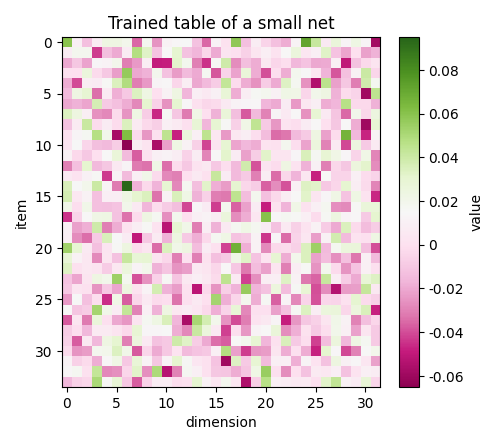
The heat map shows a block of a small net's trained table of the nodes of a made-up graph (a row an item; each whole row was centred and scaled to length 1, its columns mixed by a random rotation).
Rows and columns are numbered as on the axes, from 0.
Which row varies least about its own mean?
22
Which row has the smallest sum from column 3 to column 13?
10
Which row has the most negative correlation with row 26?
5
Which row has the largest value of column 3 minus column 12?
27
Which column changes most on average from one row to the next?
6
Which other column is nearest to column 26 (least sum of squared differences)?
23
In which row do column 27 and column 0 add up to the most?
0
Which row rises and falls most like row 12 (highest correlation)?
3
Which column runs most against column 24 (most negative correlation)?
31
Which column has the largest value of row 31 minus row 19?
7
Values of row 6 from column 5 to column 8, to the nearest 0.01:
-0.01 -0.02 -0.03 0.03
